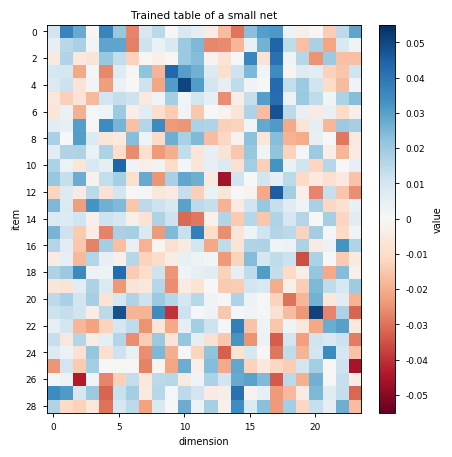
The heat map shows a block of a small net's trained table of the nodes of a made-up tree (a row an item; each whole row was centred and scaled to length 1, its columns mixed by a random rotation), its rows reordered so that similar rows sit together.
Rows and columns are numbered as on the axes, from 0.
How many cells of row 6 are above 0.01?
4
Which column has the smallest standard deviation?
1
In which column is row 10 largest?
5
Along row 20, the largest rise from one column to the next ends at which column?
20
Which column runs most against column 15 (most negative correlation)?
14
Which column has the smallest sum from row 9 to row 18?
13
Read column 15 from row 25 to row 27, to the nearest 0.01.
-0.01 0.03 0
